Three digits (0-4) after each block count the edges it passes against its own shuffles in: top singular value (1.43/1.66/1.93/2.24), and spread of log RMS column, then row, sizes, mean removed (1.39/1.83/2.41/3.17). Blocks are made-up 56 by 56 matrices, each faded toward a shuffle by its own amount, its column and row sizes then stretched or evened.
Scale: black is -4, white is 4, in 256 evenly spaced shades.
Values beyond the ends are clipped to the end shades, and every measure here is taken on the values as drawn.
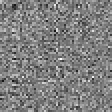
3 1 1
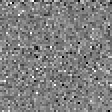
1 0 1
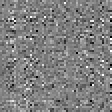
3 3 1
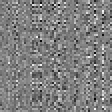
4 4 0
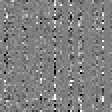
2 4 1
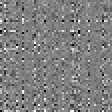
3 4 2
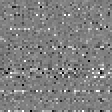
3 0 3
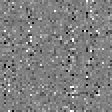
0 2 1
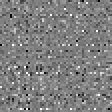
2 1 3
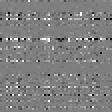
4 1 4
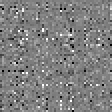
1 3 2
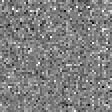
0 0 1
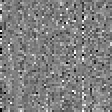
3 3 0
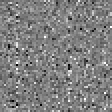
2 2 0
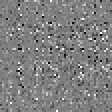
1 2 1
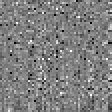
3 2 0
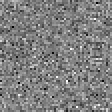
1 0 0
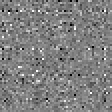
3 1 2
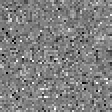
1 0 1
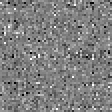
0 1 2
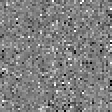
0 2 0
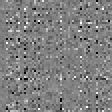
1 3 2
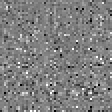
2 1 2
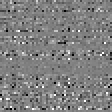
0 1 4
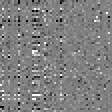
4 3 2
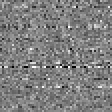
3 0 3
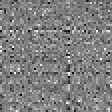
4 2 1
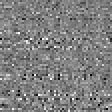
3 0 3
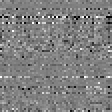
3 0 4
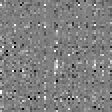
1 3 2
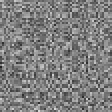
4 0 0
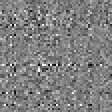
3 2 3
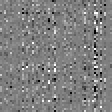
2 4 1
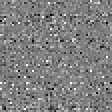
0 1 3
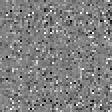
0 2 1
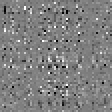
2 3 2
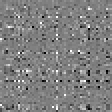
4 2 3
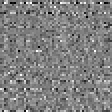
4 0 3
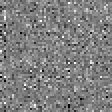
1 2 1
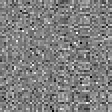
4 1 0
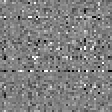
1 2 3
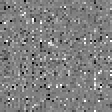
1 2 2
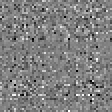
2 2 3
